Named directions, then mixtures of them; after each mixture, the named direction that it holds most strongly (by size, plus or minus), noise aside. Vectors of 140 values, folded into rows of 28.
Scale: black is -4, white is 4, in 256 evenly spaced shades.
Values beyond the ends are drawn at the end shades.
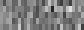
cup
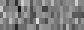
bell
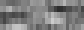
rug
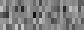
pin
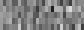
cup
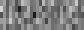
bell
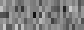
pin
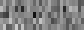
pin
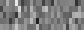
bell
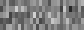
pin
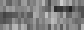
rug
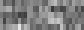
rug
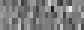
cup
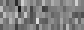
bell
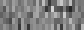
cup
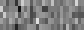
bell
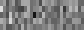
pin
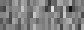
cup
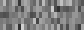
cup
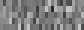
cup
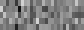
bell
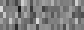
bell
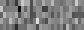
bell
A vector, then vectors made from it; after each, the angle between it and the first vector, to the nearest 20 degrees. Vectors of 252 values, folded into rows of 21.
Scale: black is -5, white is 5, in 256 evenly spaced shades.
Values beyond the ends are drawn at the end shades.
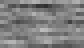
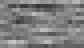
20 degrees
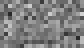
100 degrees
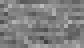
140 degrees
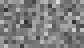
80 degrees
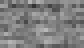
40 degrees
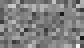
120 degrees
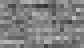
40 degrees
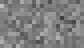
80 degrees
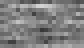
160 degrees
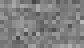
120 degrees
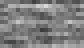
160 degrees
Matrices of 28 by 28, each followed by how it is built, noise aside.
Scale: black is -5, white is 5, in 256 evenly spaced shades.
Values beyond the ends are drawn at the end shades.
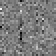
uneven columns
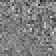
upper triangular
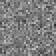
repeating rows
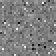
sparse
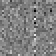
uneven columns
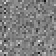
uneven columns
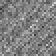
Hankel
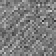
Hankel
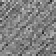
Hankel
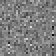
uneven columns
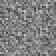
repeating rows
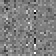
uneven columns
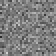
repeating rows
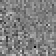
lower triangular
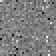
sparse
